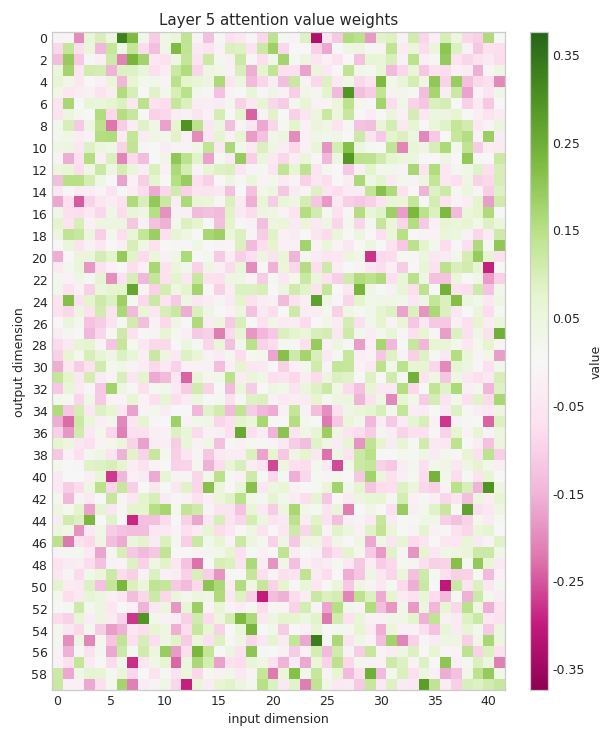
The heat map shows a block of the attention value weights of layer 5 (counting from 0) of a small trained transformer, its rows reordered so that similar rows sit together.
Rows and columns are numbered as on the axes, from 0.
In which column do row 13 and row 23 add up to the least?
40
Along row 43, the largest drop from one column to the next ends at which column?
39
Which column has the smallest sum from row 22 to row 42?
20
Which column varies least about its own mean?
16
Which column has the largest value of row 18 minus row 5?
15
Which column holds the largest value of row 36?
17
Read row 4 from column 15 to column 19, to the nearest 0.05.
0.15 -0.05 0.05 -0.15 -0.1
